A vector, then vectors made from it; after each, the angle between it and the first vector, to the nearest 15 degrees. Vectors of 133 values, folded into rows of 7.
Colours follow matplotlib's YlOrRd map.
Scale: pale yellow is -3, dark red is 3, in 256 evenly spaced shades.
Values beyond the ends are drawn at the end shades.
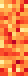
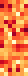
150 degrees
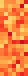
45 degrees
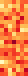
30 degrees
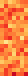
75 degrees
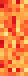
135 degrees
